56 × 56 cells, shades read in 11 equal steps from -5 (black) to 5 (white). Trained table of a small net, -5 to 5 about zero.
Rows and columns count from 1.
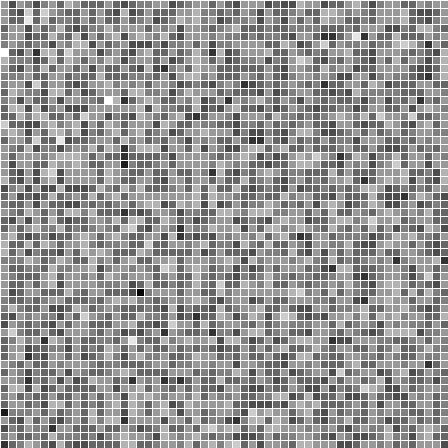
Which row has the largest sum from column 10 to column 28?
25
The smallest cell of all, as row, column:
37, 18
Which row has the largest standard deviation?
7
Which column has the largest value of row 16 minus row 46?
54
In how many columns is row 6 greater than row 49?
25
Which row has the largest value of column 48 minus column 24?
15
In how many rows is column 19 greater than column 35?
28
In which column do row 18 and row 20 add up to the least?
33
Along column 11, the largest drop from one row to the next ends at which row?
16
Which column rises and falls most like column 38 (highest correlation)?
21
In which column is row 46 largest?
45
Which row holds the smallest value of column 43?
20
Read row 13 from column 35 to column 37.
-1 1 0
